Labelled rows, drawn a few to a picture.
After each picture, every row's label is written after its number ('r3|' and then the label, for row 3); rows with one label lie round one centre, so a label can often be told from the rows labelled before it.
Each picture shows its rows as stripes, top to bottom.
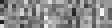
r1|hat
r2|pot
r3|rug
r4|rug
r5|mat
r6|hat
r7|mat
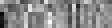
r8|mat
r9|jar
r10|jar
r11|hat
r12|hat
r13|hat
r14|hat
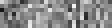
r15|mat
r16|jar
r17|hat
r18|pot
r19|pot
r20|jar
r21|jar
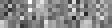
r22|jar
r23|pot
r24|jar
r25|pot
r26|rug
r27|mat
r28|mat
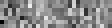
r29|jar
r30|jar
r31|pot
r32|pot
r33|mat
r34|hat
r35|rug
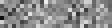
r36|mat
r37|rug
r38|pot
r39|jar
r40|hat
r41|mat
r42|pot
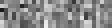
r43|rug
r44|mat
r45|hat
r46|pot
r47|pot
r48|mat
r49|mat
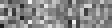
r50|jar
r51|mat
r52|pot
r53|pot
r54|mat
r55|jar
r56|hat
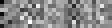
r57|hat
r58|rug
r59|mat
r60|hat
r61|rug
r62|jar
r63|hat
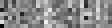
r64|pot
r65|pot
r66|hat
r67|mat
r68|pot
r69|mat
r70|hat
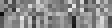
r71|pot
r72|jar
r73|pot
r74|hat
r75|rug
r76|rug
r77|rug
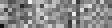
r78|jar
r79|mat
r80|pot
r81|jar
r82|mat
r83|jar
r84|hat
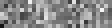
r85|jar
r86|pot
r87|rug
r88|mat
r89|mat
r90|pot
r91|hat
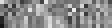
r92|mat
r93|pot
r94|jar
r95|pot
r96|hat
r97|hat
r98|hat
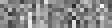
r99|mat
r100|rug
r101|pot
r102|jar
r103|rug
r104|jar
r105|jar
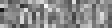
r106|jar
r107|mat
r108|hat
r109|rug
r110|rug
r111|rug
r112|mat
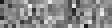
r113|hat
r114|jar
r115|rug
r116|rug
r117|hat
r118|mat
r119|pot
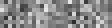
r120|pot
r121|mat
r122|mat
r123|jar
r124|pot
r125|rug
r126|pot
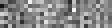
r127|jar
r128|hat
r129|jar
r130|mat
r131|pot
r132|mat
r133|pot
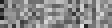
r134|hat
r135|pot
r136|hat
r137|rug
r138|hat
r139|mat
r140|pot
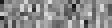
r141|hat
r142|rug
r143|rug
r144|mat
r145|hat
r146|pot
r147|pot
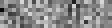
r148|rug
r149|jar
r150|hat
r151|jar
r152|mat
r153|pot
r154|mat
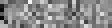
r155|jar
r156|hat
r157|hat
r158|rug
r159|hat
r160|pot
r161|mat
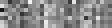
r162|jar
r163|mat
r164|hat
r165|mat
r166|pot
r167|mat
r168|mat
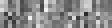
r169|mat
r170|mat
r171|mat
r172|pot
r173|jar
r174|pot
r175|pot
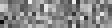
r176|jar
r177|mat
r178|mat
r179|rug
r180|pot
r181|hat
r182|jar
